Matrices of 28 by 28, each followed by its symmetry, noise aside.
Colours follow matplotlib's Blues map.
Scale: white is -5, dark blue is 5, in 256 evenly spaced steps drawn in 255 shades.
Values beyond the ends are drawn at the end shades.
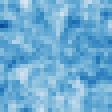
antisymmetric.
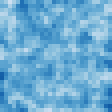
no symmetry.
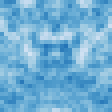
mirrored left to right.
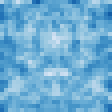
mirrored left to right.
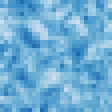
antisymmetric.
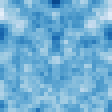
mirrored left to right.
